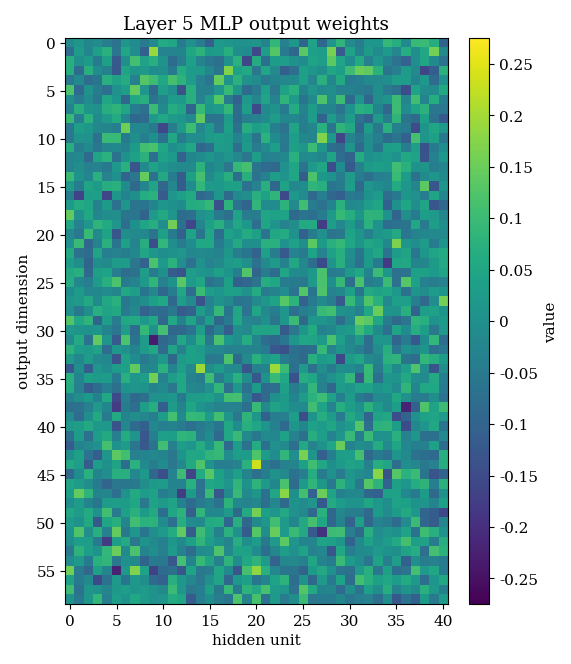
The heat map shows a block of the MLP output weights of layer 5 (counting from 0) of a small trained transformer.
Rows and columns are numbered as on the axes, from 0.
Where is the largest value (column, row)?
20, 44
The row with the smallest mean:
16
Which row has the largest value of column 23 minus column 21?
47
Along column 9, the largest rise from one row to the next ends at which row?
32
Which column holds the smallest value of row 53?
28
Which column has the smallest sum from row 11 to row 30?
12
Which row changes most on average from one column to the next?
51
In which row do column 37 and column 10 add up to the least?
9
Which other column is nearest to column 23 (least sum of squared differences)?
15
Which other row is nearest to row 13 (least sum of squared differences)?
52
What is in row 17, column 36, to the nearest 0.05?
0.05
